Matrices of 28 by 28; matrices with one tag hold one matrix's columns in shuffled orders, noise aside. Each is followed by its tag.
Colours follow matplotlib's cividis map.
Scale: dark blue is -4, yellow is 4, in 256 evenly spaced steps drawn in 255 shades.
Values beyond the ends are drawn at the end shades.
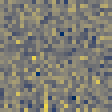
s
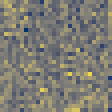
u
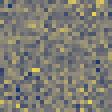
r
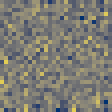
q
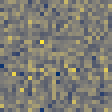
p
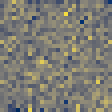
q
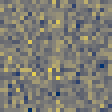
p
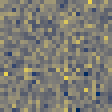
p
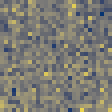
u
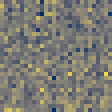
u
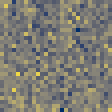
u
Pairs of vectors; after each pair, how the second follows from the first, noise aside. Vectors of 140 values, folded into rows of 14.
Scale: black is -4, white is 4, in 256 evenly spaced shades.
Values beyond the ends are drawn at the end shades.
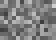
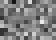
wrapped around, negated.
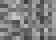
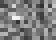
copied.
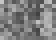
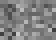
reversed, negated, partly zeroed.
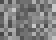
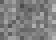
shrunk.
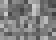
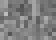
shrunk.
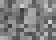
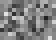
wrapped around, negated.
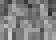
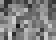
copied.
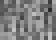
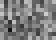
wrapped around.
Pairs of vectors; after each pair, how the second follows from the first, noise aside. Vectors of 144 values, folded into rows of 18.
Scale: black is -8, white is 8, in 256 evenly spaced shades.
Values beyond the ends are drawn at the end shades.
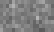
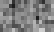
negated, scaled up.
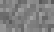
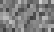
negated, scaled up.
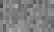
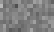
negated.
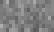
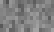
negated.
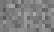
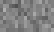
sign-scrambled.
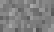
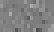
partly zeroed.
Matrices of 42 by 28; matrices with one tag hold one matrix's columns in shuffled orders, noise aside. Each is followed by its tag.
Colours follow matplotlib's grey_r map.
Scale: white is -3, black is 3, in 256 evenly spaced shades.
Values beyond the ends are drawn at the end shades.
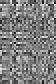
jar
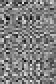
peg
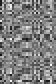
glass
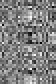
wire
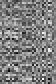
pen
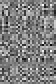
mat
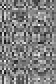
wire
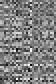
pen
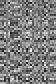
pen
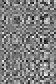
peg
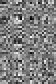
peg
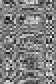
peg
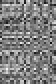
jar
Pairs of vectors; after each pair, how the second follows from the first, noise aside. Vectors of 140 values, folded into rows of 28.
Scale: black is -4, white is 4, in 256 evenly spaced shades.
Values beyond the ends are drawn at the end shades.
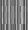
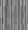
reversed, negated, shrunk.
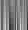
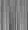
shrunk.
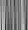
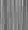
reversed, negated, shrunk.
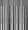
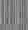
wrapped around, negated, shrunk.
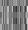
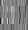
reversed, negated, partly zeroed.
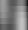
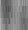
reversed, negated, shrunk.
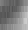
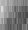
reversed.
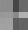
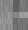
shrunk.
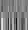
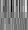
reversed.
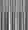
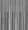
shrunk.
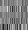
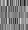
reversed.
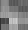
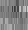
reversed, negated, partly zeroed.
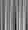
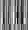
wrapped around, negated, scaled up.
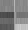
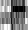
wrapped around, negated, scaled up.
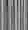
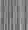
reversed, negated, shrunk.
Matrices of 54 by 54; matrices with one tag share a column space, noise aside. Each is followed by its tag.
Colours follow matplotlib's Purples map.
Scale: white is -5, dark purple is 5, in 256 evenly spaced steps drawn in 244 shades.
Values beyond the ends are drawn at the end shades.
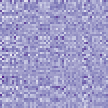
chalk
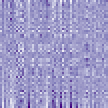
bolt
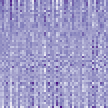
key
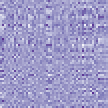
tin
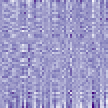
bolt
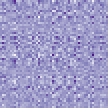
chalk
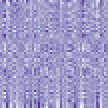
bolt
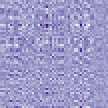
tin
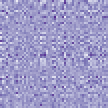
chalk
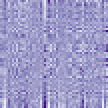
bolt
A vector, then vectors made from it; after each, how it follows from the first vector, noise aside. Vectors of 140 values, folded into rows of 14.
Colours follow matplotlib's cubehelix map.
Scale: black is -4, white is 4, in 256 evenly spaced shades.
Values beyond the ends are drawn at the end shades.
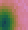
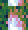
wrapped around, negated, scaled up.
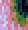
reversed, scaled up.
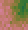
reversed, shrunk.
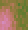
negated, shrunk.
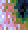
reversed, scaled up.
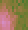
negated, shrunk.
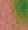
reversed, shrunk.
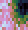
reversed, scaled up.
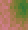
reversed, shrunk.
